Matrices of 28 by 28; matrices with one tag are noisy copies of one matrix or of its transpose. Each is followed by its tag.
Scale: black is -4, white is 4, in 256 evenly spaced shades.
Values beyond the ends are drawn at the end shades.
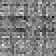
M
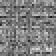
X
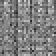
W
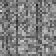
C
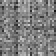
W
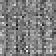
X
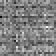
X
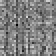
X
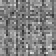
X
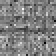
M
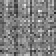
W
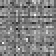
X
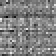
W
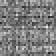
X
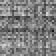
M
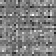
X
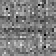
M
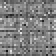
W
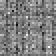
X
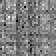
M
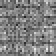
X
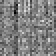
W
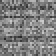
C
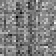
M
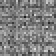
X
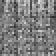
W
